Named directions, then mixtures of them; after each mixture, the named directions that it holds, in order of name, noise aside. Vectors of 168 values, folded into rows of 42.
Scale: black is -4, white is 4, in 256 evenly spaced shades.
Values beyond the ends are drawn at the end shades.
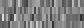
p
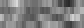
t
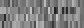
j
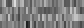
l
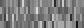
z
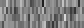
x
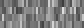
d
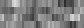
t.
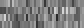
j.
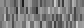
l, z.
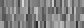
d, p, z.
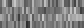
l.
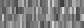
d.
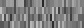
p, x, z.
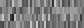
l, p, z.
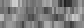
t.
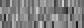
j, z.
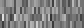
p.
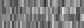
d, j, t.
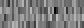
d, j, l.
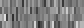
j, z.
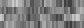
t, x.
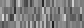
p, x.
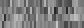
d, j, t.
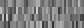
p, z.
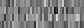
j, l.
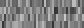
d, j, x.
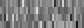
z.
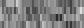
l, t, x.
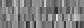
j, l, z.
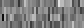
d, p, t.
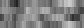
t.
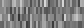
d, l, x.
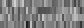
l.
